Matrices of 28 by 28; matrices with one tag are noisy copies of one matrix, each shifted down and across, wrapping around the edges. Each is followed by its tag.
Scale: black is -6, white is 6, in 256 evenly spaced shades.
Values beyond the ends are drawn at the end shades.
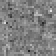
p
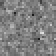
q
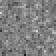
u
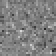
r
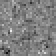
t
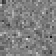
r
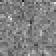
r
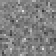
u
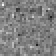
p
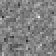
u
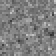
t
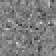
r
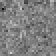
p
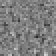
q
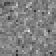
u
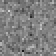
r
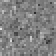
p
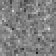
u
